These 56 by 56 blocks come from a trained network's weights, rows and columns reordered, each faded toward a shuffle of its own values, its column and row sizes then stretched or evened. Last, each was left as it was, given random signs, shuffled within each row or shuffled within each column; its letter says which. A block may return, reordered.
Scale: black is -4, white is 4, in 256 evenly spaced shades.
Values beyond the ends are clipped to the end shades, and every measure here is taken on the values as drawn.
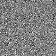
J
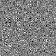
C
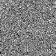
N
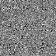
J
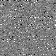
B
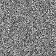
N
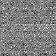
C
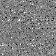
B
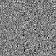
C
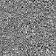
C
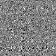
J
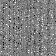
N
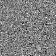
N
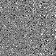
J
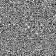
B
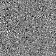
J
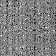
C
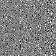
N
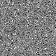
N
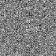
C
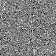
N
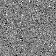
N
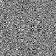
C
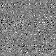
J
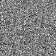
J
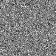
B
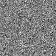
N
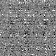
C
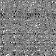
C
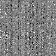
C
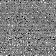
B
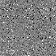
J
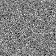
B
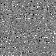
B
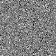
N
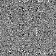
J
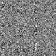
C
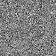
N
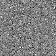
N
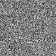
J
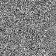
J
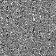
N
